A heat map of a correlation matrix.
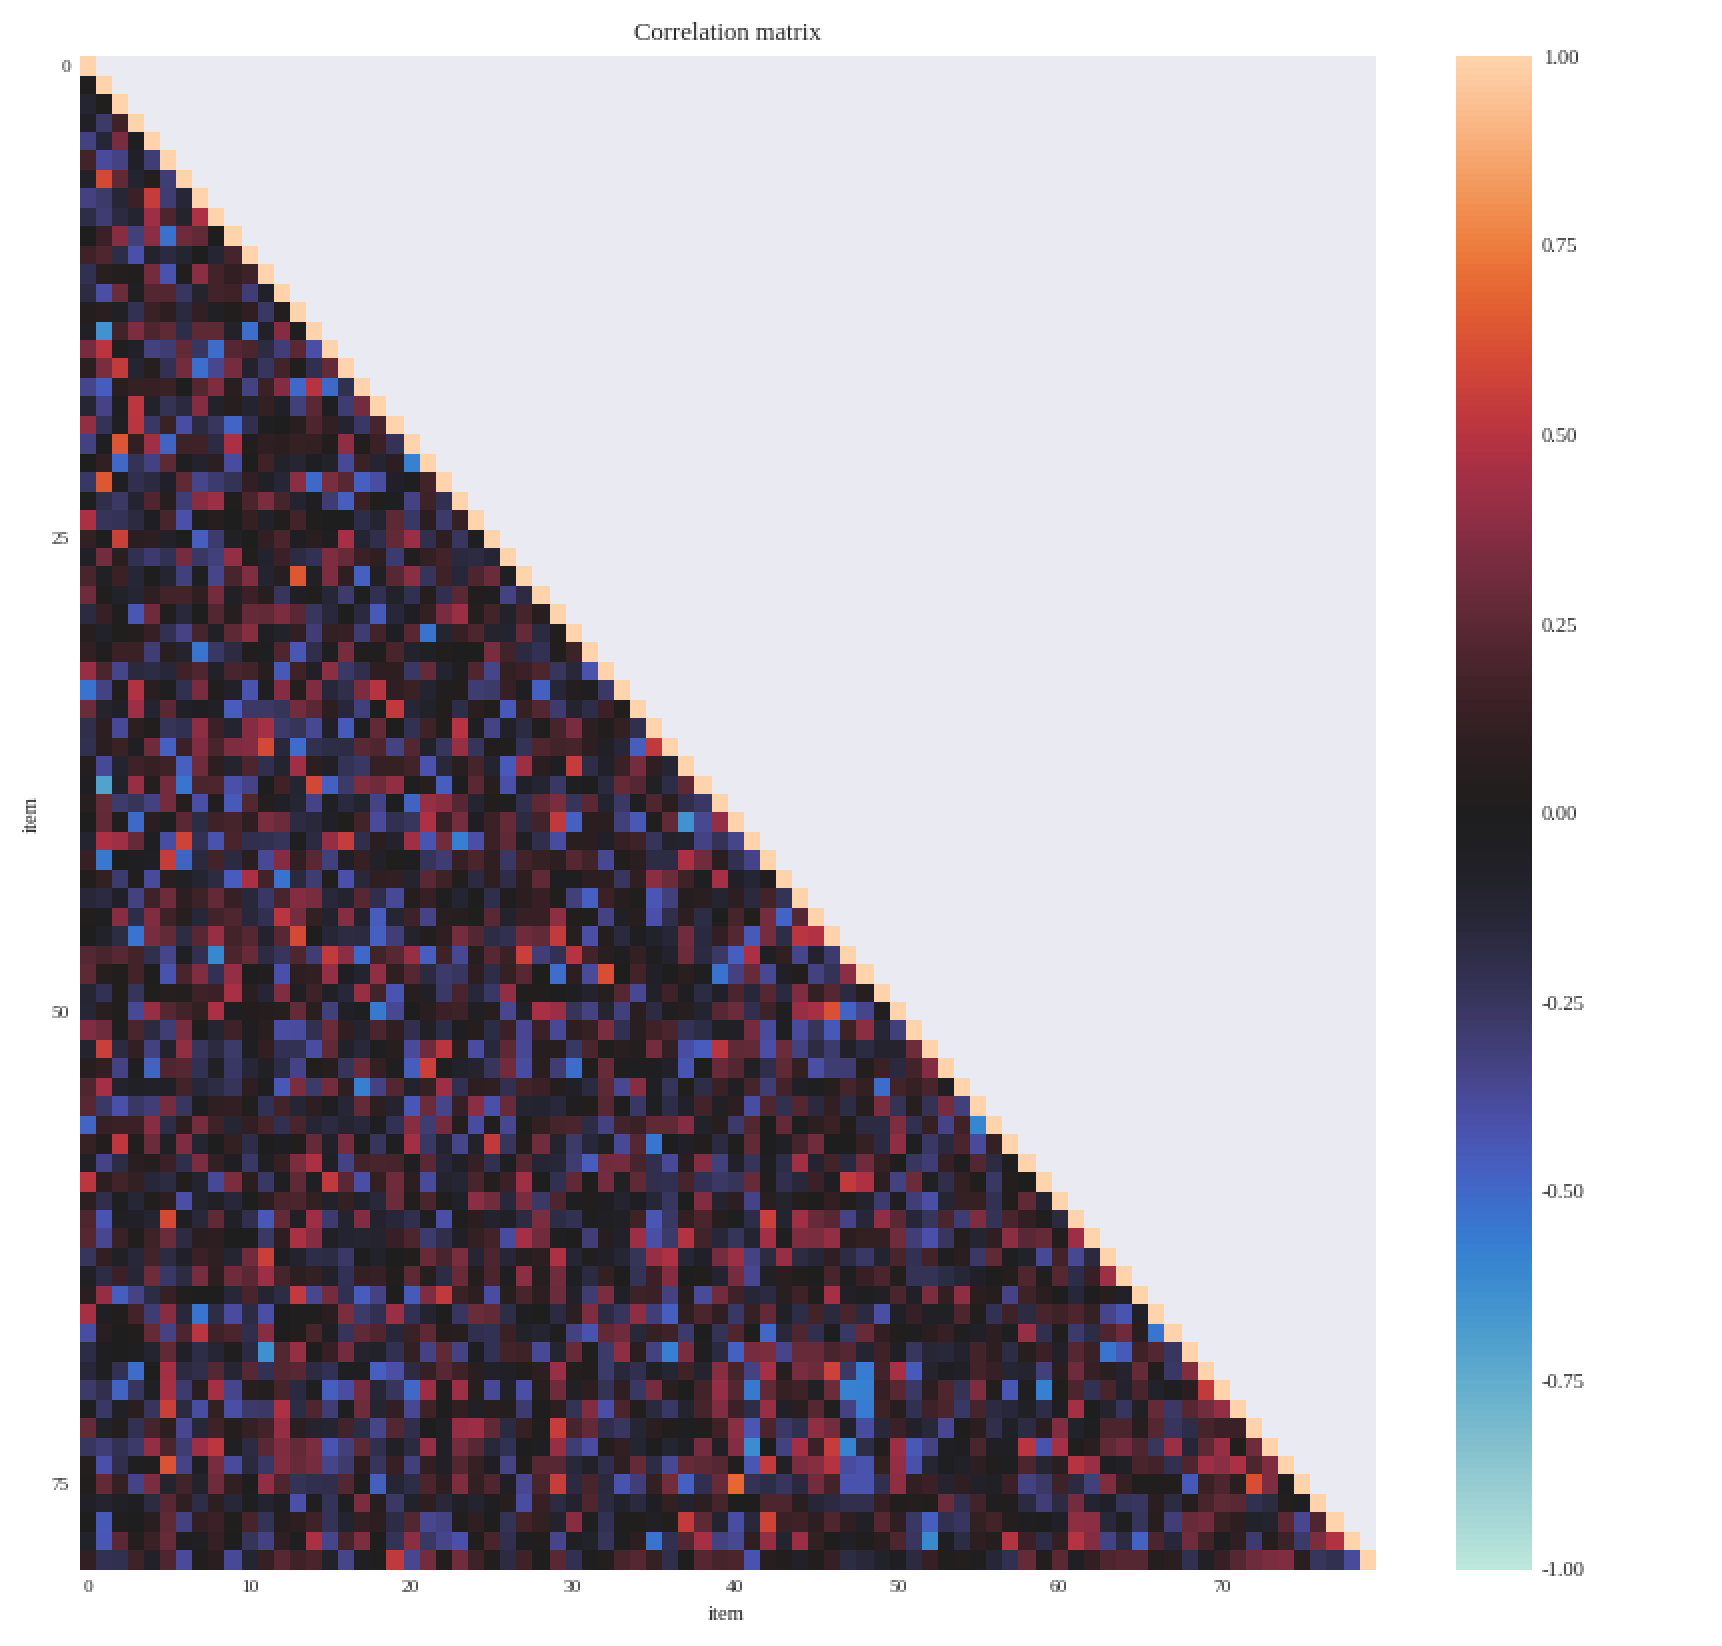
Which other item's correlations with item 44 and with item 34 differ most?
19
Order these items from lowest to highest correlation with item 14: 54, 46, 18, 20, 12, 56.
54, 56, 46, 20, 18, 12
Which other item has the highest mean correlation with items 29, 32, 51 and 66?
0
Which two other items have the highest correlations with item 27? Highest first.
13, 47
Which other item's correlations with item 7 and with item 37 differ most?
67
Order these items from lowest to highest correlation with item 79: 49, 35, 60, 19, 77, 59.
77, 49, 59, 35, 60, 19
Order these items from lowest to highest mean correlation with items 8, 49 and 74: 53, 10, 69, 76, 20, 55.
20, 10, 53, 76, 55, 69
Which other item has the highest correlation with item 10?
43
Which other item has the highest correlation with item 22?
1
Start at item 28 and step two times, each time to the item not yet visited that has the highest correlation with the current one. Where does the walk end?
46
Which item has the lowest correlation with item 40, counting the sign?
37
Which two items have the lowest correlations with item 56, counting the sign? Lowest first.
55, 0
